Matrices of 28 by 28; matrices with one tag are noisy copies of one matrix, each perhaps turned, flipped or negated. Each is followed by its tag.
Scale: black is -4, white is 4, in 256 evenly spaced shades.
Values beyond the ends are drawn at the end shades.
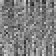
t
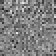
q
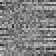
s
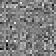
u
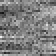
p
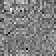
q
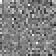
q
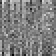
t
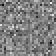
u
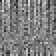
s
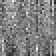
p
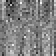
p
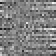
s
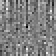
s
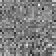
q
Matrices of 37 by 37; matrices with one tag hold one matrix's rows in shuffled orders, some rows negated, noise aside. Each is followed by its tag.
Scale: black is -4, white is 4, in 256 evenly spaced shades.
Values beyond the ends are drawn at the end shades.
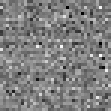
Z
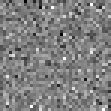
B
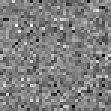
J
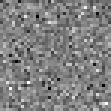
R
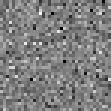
B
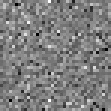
R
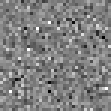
R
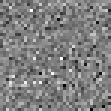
B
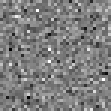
R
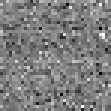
Z
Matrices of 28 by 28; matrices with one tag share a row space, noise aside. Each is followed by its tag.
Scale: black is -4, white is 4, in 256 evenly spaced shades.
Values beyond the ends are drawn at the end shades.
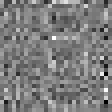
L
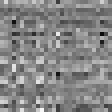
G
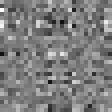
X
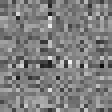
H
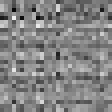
G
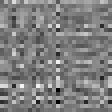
G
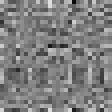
X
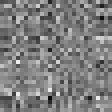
H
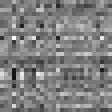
G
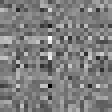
H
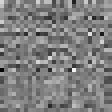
X
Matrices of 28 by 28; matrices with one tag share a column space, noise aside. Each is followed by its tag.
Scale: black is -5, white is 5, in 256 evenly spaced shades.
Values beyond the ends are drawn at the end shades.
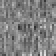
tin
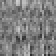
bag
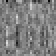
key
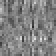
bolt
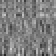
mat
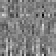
mat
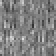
bolt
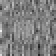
bag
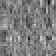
bolt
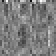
key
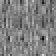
bolt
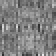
tin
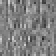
bolt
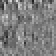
key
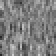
bag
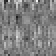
key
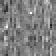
bolt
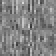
bolt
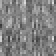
bolt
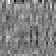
key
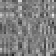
mat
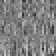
mat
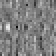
tin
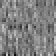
tin
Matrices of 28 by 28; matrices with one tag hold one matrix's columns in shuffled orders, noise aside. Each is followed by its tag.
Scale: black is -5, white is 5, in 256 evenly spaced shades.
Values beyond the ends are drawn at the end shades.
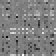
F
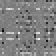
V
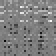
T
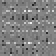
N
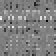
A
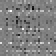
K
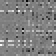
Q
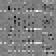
K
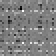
K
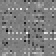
V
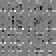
K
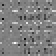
N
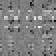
A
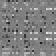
V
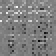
T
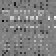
A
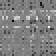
A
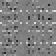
N
